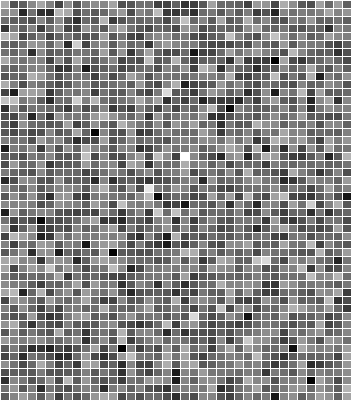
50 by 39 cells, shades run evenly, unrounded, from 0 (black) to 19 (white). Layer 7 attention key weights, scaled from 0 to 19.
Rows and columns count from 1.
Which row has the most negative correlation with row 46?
42
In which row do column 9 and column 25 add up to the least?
16
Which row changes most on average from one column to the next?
20
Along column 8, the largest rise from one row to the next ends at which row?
48
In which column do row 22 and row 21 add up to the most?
21
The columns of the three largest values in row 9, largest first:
23, 35, 24
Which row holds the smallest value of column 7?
32
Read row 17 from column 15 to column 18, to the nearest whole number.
11 4 5 8
